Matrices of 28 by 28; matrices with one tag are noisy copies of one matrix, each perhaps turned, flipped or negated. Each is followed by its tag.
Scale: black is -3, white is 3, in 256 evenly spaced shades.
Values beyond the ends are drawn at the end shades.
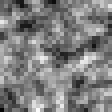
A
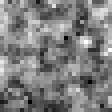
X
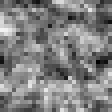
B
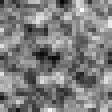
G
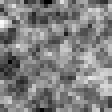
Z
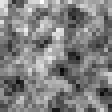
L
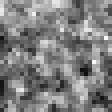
X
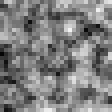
X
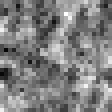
A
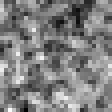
Z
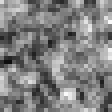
A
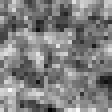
B
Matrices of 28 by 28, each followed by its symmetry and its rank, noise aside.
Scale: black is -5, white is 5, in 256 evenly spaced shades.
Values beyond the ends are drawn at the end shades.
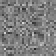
no symmetry, rank six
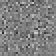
antisymmetric, rank six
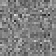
no symmetry, rank six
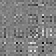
symmetric, rank three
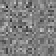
no symmetry, rank three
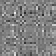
no symmetry, rank four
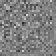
symmetric, rank six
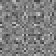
no symmetry, rank three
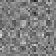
no symmetry, rank four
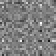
no symmetry, rank four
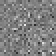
symmetric, rank four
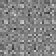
symmetric, rank four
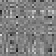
no symmetry, rank three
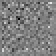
symmetric, rank four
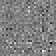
antisymmetric, rank four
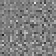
antisymmetric, rank six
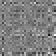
no symmetry, rank three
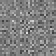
symmetric, rank three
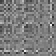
symmetric, rank three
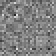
symmetric, rank six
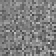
antisymmetric, rank six
